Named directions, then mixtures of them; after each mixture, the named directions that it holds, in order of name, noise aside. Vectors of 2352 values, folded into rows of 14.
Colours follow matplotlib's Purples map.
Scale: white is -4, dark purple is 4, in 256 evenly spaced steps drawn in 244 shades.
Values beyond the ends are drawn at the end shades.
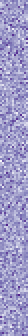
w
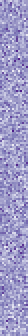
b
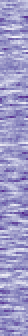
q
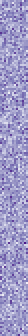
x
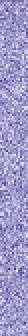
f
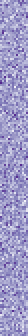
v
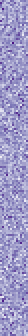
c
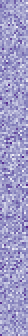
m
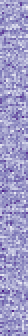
q, v, x.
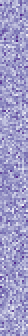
b, v, x.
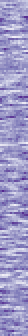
q.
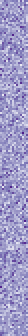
m, w, x.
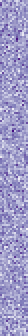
b, c.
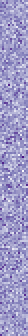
m.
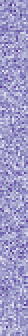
b, f.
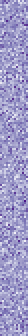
v.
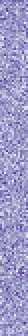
f.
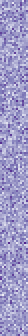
x.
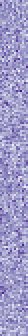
b, m.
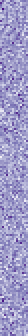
c.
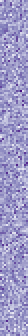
b, x.
